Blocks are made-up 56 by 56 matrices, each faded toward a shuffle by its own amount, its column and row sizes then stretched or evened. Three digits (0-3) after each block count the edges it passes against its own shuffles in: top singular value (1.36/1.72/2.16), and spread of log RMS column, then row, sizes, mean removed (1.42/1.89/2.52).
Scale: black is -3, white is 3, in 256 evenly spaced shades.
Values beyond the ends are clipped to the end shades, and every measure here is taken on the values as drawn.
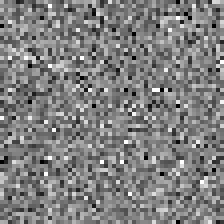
0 0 1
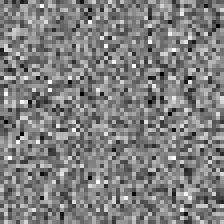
2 1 0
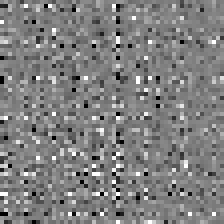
2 3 3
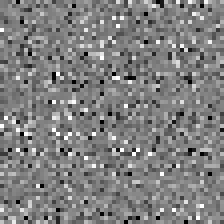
0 1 2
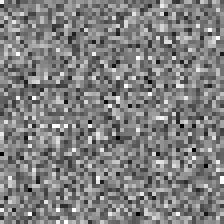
0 0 0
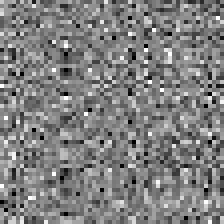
3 2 0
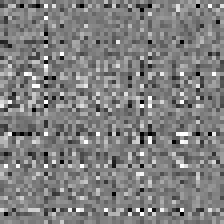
2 3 3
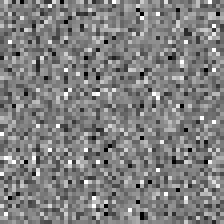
1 1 1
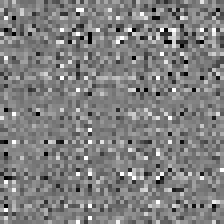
0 2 3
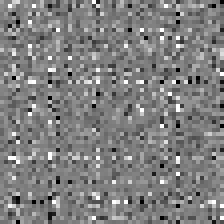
0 3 2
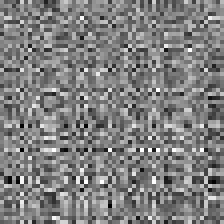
3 2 3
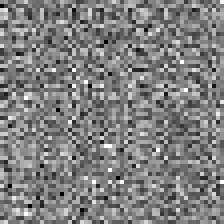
3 1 1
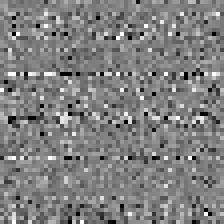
2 0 3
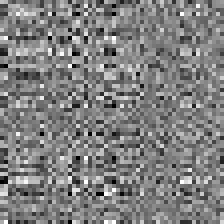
3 3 3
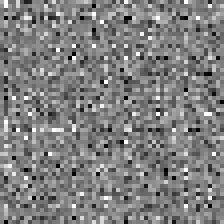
2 2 2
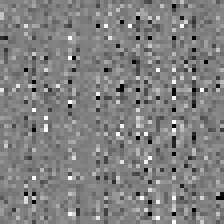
1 3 1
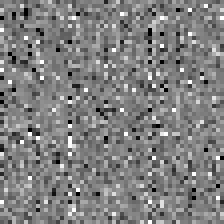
1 2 0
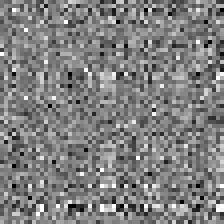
3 1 2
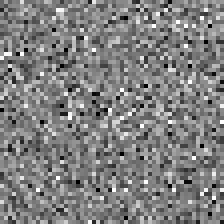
0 0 0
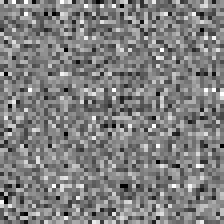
1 1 2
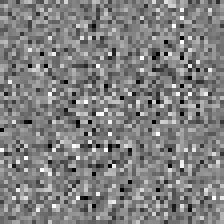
1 1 2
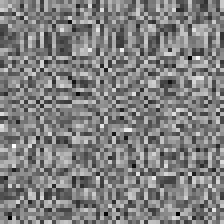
3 0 0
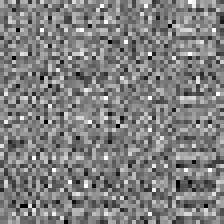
3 0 1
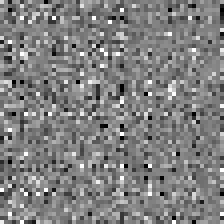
0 3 2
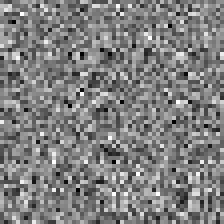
2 0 1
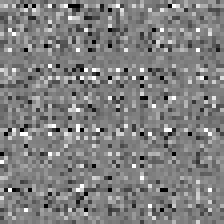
1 2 3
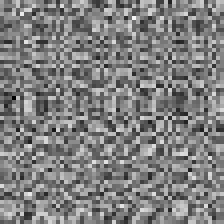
3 0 1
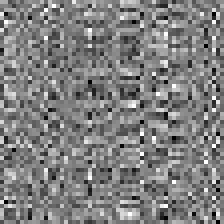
3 3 0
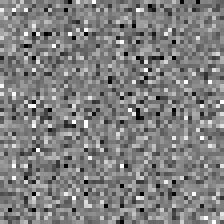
2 1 1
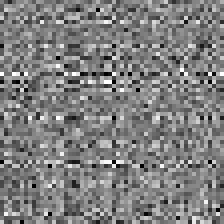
3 0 3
